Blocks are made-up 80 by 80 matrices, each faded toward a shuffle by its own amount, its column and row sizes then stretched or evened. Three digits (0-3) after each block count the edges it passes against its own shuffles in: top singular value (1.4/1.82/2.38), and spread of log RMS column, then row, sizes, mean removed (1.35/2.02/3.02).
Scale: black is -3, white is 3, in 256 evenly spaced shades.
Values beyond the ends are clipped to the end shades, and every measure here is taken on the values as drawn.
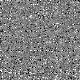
0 1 2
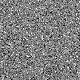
1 0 0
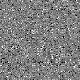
2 0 1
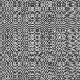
3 2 0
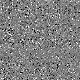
1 1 1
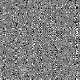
2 2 1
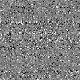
2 0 2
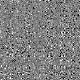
2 2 2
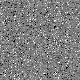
0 1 0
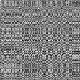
3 0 3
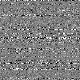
0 0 3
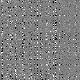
2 3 2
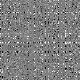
2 3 2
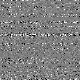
0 1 3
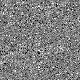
1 0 1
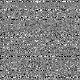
0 1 3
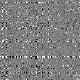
3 2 3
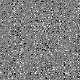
1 2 2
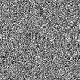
2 0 1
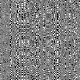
3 3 0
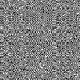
3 0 1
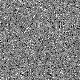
0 0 0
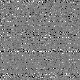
1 1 3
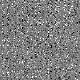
1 2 0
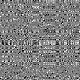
3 0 2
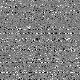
1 0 3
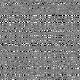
3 1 3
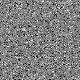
1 0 2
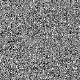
0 2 1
